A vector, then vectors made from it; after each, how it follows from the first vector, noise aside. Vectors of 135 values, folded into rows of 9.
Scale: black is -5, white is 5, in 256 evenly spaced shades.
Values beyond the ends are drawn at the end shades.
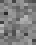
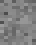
shrunk.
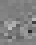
reversed, partly zeroed.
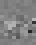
reversed, partly zeroed.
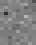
partly zeroed.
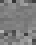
partly zeroed.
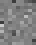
partly zeroed.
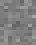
wrapped around, negated, shrunk.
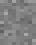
negated, shrunk.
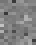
partly zeroed.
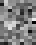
reversed, scaled up.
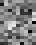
reversed, scaled up.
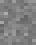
negated, shrunk.
